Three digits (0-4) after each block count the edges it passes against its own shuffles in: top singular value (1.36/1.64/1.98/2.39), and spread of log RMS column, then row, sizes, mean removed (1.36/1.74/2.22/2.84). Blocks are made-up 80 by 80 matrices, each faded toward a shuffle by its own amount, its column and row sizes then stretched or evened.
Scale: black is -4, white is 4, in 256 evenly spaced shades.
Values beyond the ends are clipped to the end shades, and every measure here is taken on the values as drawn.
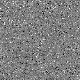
1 0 1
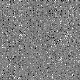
2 2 1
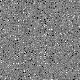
1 1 1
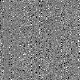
1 4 1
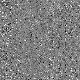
0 2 0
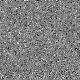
1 0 2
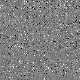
1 2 2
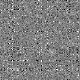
2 3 3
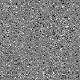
3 1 1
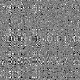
4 3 3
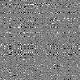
4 2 4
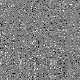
2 2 2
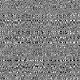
4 1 4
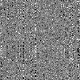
3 3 0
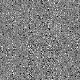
2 3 0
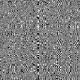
4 3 2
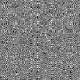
4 3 0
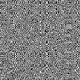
4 3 1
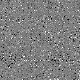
1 2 2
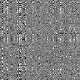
4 4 2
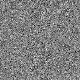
1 2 0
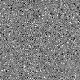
3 0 1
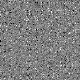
1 3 1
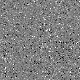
1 1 1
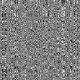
4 4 2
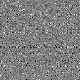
3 0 3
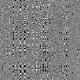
4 4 1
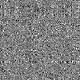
3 0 2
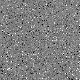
1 2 1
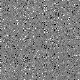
2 3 1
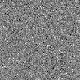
3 0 0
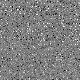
1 0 2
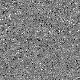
1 0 1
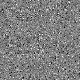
2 1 0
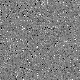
0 1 1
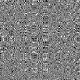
4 2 3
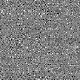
3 1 2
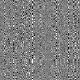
4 4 0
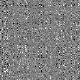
2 4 2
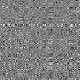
4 2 3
